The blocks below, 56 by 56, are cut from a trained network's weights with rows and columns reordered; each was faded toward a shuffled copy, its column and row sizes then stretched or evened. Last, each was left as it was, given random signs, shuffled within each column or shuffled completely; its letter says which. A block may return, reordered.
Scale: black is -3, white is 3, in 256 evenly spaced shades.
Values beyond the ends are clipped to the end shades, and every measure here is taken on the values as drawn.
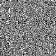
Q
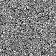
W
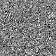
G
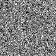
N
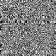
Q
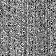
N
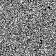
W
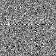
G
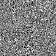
N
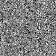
N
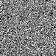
N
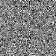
Q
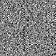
Q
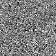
G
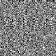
Q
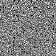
G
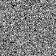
G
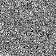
G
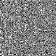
G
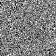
N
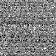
Q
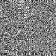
Q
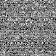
Q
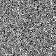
N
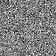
N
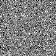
N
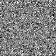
G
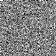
G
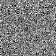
G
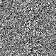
N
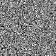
G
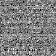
Q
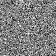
W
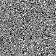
N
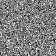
N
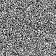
W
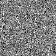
N
